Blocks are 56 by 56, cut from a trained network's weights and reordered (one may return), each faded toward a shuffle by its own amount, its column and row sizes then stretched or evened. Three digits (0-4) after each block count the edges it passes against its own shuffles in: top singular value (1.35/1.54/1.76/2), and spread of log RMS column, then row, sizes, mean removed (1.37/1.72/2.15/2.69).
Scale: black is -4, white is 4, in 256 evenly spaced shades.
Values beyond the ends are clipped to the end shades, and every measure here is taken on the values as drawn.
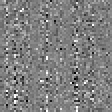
1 4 1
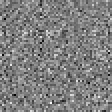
2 0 2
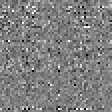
1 3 3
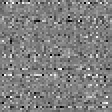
2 2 4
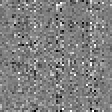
2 4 2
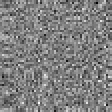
4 2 1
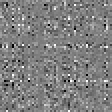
1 4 3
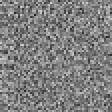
3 0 0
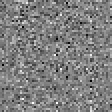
0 3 2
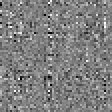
0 3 3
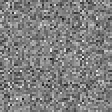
3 1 2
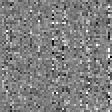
0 4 0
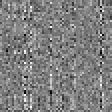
4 4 0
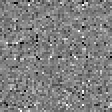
0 1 2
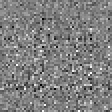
2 2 3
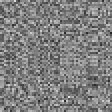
4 0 1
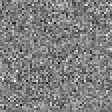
1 0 2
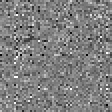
1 3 2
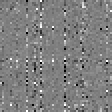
1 4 1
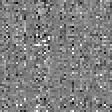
0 4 3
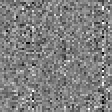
2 2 0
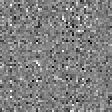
2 3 2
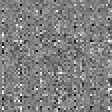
2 4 2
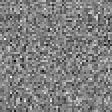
3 1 0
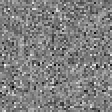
0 1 2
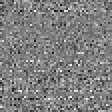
1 1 4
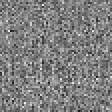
1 1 1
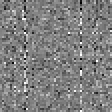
3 3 1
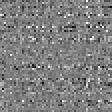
2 2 4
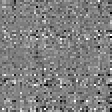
3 3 4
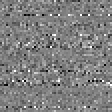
0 0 4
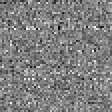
0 0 3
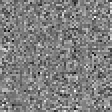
0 3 1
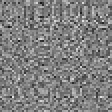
3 1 2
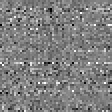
1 1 4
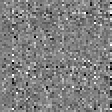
2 3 1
